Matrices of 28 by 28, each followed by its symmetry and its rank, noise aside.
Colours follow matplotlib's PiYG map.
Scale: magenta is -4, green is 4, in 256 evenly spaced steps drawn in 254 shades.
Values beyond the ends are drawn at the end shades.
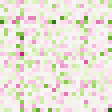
no symmetry, rank five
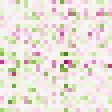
antisymmetric, rank four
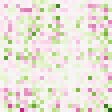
symmetric, rank five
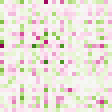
symmetric, rank three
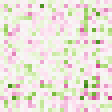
no symmetry, rank five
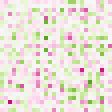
no symmetry, rank five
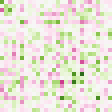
symmetric, rank five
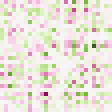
antisymmetric, rank four
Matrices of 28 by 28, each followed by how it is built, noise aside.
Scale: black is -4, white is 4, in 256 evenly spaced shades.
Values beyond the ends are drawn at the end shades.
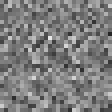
repeating columns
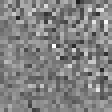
upper triangular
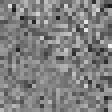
upper triangular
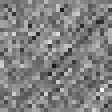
Hankel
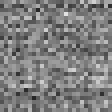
blocks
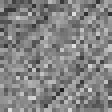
Hankel
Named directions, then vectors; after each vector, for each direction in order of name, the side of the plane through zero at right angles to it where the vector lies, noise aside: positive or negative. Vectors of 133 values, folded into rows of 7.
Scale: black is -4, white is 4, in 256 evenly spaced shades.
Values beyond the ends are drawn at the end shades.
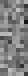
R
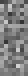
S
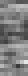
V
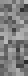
positive, negative, negative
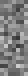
negative, positive, negative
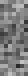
positive, negative, positive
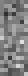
negative, positive, negative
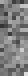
negative, negative, positive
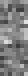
negative, negative, negative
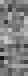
negative, negative, negative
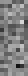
positive, negative, positive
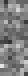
positive, positive, positive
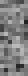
positive, negative, positive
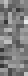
negative, negative, negative
